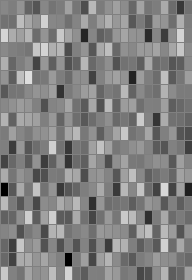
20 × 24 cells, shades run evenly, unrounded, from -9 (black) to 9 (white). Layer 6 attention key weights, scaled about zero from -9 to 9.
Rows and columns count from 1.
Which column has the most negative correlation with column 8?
21
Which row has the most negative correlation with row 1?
4
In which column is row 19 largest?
14
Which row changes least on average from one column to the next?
7
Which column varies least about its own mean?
22
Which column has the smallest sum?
2
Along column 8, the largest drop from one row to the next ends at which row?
18
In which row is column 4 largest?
6
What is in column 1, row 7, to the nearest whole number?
-3
